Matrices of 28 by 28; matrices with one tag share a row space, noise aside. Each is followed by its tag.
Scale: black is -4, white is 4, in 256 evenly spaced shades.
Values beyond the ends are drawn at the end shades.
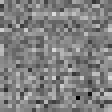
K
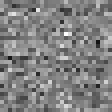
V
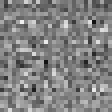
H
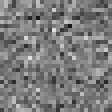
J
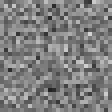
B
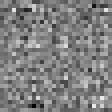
H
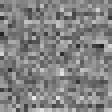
J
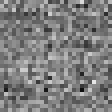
B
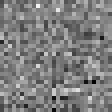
K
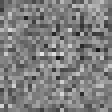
J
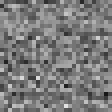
V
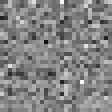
V
